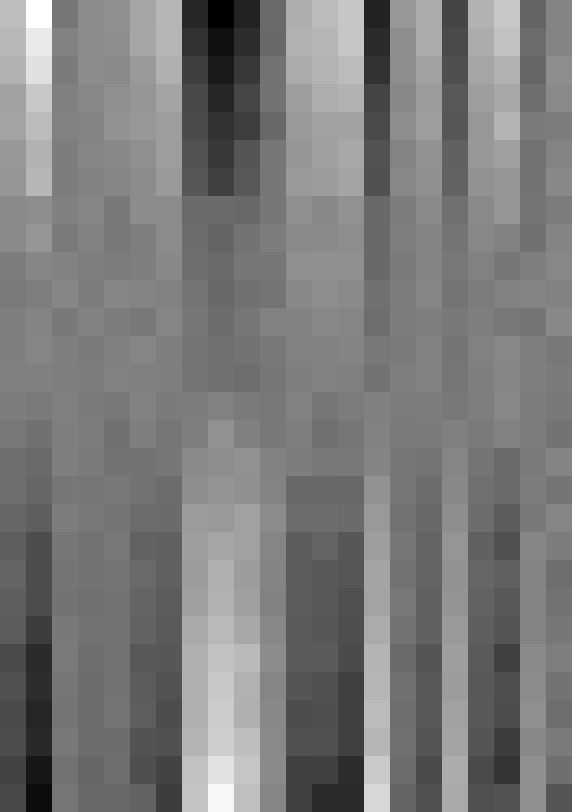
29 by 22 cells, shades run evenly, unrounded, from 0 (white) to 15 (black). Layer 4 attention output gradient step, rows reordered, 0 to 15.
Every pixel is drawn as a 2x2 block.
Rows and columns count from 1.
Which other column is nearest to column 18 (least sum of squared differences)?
8
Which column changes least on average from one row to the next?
4
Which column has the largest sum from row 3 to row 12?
9
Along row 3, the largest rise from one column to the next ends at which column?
15
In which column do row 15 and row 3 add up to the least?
2
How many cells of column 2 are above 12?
6
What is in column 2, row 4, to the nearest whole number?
3
